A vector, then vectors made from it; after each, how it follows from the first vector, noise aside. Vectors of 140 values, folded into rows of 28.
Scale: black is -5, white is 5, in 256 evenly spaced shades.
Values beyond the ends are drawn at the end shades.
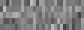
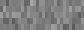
shrunk.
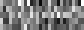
wrapped around, scaled up.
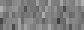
wrapped around, partly zeroed.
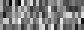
reversed, scaled up.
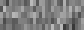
copied.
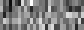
reversed, scaled up.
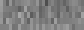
wrapped around, shrunk.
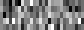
reversed, scaled up.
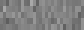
shrunk.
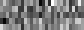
wrapped around, negated, scaled up.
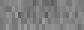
wrapped around, shrunk.
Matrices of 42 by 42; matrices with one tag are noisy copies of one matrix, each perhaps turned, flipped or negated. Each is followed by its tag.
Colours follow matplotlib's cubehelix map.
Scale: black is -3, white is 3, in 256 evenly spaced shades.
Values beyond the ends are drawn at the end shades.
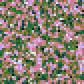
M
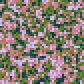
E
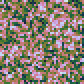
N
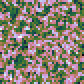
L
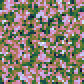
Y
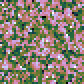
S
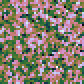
S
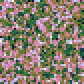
N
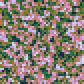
E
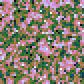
M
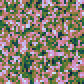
E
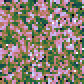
N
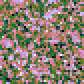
N
